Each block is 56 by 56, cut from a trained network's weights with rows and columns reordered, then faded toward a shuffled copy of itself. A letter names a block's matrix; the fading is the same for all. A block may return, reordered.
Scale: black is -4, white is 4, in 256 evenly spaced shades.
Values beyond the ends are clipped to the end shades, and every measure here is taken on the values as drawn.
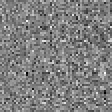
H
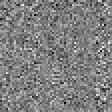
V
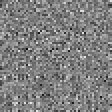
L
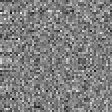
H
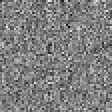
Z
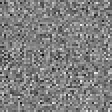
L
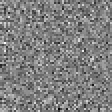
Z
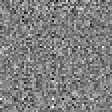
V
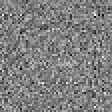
V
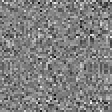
H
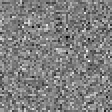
Z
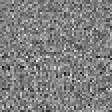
L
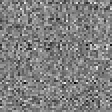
L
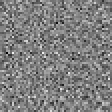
H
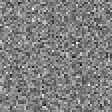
Z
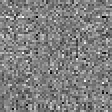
V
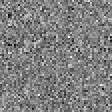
Z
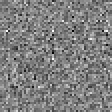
V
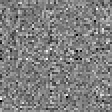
V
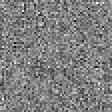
Z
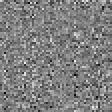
V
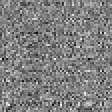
L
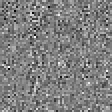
V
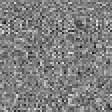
L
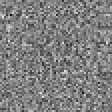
H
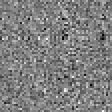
V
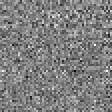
H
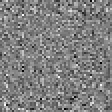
V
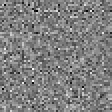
V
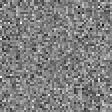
Z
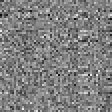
L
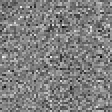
H
